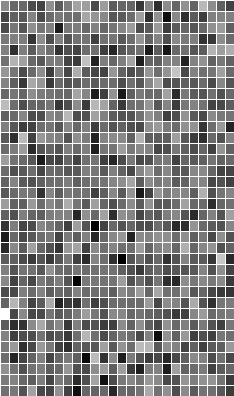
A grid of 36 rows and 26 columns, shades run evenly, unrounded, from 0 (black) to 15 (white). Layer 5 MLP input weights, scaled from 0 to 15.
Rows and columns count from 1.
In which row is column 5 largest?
30
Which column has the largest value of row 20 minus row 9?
14
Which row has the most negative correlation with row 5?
17
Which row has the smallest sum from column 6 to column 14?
24
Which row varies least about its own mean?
25
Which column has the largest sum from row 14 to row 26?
23
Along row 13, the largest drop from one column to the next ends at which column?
4
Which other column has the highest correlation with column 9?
13
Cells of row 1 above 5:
20
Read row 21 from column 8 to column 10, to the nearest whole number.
4 9 5
